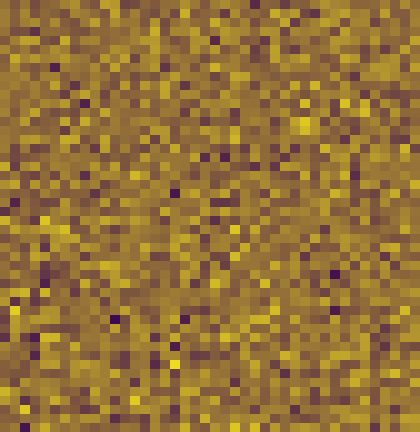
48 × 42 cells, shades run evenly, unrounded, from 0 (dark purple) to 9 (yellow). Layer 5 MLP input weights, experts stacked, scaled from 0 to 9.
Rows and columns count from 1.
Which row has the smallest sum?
23
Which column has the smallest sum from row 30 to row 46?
4
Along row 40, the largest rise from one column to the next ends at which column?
5
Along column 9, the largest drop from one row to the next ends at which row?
12
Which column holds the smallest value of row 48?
3
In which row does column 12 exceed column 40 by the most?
30
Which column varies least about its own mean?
25
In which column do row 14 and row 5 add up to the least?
22
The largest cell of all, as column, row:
18, 41
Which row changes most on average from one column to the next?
17
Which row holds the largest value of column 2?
35
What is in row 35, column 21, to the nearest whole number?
2
